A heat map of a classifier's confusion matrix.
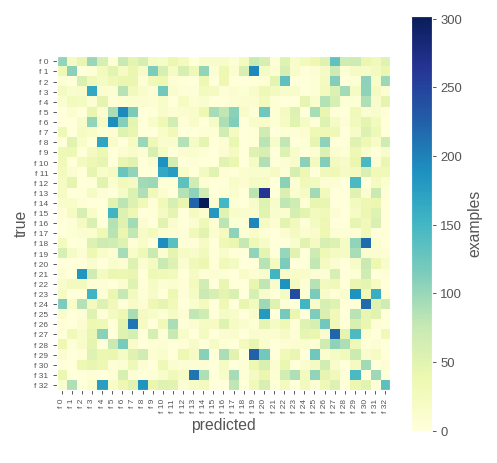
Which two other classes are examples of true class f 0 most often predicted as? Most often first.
f 27, f 3
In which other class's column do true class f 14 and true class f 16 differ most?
f 13
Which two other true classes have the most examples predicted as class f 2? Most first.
f 21, f 24
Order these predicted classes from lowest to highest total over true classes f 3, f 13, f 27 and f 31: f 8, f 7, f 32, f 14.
f 32, f 8, f 7, f 14
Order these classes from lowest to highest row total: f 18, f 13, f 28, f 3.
f 28, f 3, f 13, f 18
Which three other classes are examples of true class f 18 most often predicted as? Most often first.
f 30, f 10, f 11
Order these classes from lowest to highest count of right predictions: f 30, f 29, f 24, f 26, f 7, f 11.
f 7, f 29, f 30, f 26, f 24, f 11
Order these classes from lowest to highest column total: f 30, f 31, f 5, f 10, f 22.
f 31, f 5, f 10, f 22, f 30
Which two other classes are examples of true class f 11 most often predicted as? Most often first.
f 10, f 6
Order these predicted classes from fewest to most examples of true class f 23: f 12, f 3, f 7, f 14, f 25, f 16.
f 12, f 7, f 16, f 14, f 25, f 3
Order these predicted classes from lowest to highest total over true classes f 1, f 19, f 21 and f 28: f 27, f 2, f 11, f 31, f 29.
f 31, f 11, f 29, f 2, f 27
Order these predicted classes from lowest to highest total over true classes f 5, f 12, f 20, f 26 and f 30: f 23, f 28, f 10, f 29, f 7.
f 28, f 23, f 10, f 29, f 7
